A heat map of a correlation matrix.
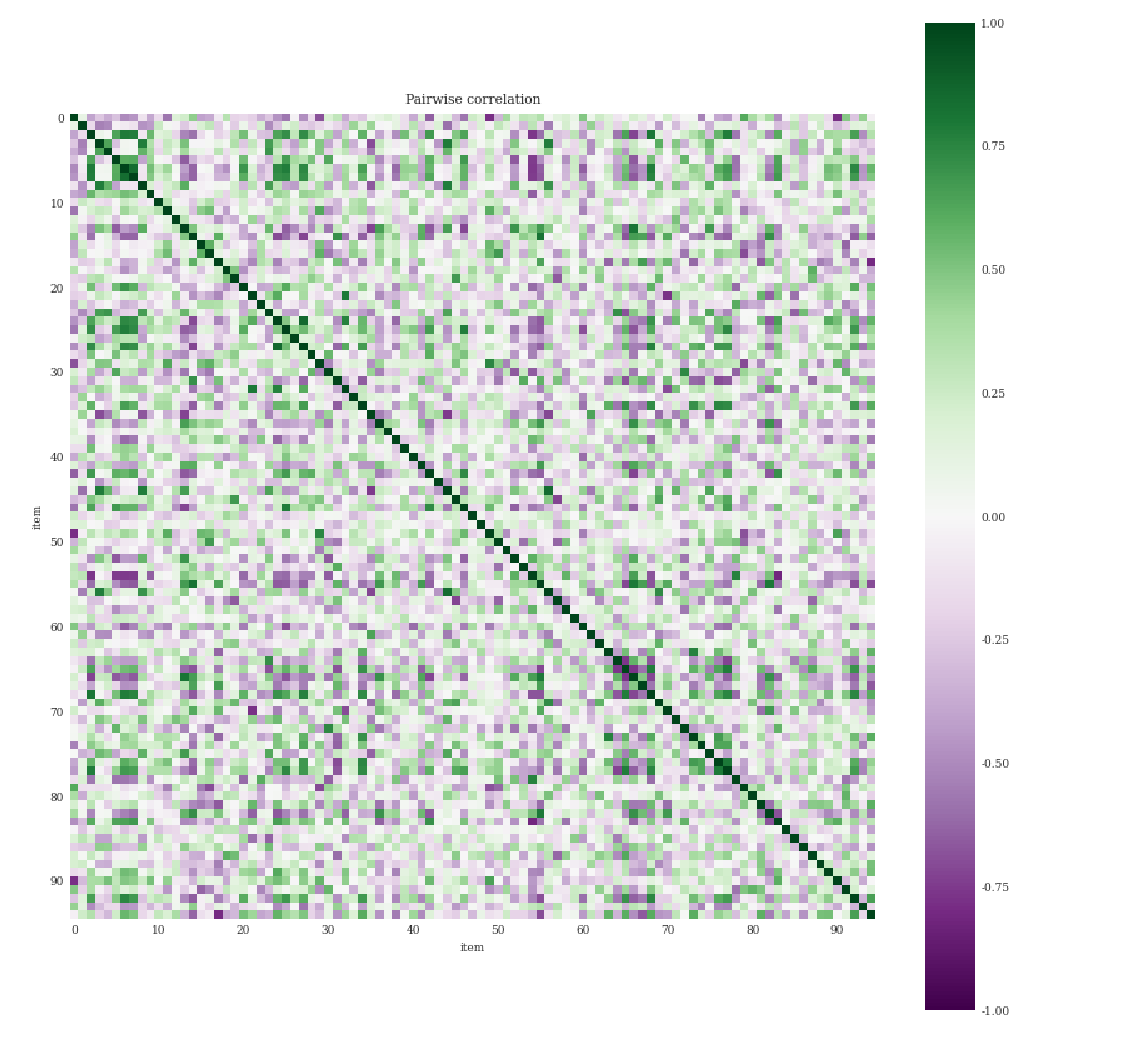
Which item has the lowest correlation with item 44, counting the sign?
35
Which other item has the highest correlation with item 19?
45
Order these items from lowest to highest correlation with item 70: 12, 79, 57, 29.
12, 79, 57, 29
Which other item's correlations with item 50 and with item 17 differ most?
31
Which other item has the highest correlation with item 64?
23
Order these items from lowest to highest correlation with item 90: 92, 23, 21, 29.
92, 21, 23, 29
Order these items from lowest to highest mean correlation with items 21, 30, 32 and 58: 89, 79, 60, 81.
60, 79, 89, 81
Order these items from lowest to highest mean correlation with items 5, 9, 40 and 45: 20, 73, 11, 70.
70, 73, 11, 20
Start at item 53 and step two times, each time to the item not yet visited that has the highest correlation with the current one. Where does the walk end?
14
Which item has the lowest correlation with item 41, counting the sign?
65
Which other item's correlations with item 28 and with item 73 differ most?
63
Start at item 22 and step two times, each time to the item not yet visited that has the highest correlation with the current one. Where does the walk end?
54
